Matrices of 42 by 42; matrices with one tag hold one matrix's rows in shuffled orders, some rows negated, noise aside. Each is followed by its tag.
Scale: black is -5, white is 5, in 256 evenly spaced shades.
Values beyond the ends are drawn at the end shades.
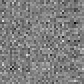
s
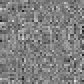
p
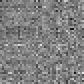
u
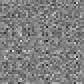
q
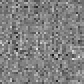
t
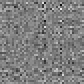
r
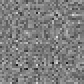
t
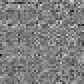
u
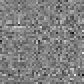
u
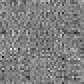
s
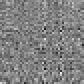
r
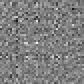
t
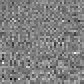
s
